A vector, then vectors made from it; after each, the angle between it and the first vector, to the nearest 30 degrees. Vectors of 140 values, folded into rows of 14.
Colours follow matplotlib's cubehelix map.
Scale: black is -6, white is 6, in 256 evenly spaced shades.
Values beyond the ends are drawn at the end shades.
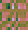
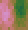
90 degrees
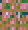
60 degrees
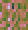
150 degrees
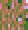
60 degrees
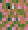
30 degrees
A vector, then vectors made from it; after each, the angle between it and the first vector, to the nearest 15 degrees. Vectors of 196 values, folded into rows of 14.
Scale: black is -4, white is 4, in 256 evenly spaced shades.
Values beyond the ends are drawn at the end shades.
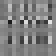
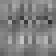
135 degrees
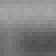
90 degrees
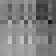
120 degrees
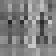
45 degrees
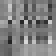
30 degrees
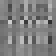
165 degrees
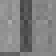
105 degrees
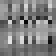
150 degrees
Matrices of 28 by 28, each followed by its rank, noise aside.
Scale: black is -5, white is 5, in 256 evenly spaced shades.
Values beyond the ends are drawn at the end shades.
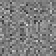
four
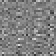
three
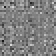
four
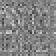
five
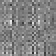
two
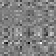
three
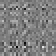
two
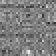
five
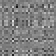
two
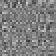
three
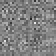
six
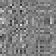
four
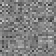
four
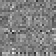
five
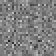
five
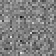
six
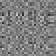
three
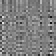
two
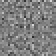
four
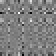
two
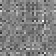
four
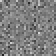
five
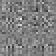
three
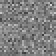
six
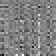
three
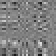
two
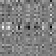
two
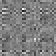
two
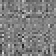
four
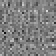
five
